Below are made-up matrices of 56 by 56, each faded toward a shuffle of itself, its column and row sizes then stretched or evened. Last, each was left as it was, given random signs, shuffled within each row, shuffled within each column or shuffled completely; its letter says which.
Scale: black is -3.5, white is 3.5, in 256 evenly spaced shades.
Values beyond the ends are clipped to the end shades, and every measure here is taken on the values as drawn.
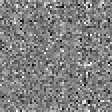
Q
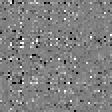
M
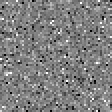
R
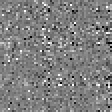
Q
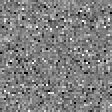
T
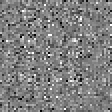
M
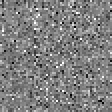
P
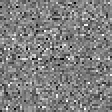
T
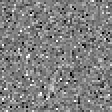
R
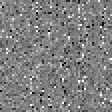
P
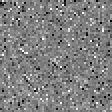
R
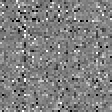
M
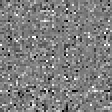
Q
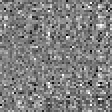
M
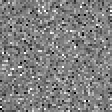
R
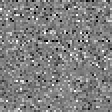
T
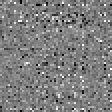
Q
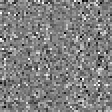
Q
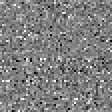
T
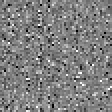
P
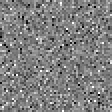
R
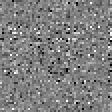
Q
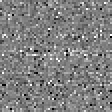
T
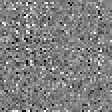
M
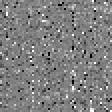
P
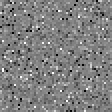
R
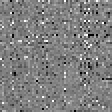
M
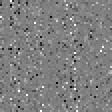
P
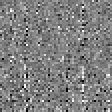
M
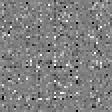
Q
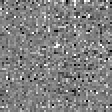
Q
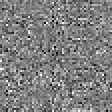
M
